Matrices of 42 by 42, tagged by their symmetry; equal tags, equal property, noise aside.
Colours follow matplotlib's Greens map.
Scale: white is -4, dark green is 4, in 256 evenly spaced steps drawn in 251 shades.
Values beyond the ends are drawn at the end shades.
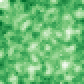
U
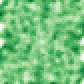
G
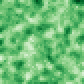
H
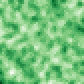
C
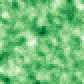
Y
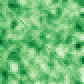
H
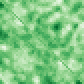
C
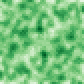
G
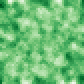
G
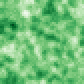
Y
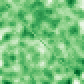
H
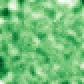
Y
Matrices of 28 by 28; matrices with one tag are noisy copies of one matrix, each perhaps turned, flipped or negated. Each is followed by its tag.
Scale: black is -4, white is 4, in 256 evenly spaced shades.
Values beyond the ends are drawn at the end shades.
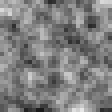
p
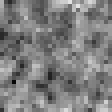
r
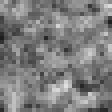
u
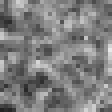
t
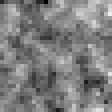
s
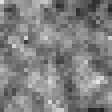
s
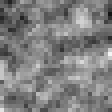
s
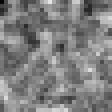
t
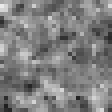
u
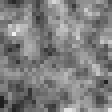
s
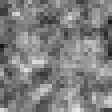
r
